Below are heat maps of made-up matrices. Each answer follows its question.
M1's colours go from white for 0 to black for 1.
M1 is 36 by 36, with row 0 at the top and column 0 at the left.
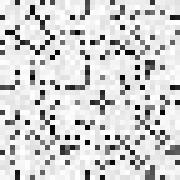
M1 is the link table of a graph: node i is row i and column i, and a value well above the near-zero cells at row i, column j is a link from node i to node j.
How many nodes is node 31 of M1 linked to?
4
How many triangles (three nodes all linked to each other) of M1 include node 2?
0
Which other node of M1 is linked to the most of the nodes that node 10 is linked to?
node 27
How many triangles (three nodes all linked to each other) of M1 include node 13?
0
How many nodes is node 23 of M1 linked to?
5
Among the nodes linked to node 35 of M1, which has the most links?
node 29
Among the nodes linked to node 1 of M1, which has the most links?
node 17
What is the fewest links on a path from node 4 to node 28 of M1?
2
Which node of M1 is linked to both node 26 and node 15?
node 6
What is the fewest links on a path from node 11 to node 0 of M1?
2
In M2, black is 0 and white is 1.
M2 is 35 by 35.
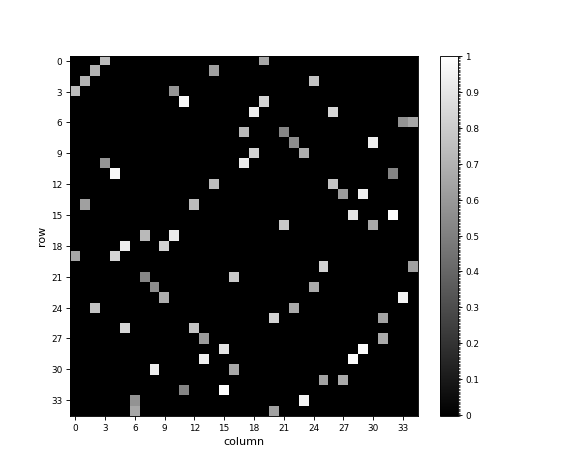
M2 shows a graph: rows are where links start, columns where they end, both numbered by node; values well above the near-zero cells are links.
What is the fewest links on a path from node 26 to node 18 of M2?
2
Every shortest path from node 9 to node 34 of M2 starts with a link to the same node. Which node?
node 23
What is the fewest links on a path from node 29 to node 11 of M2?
4
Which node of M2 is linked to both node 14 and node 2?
node 1
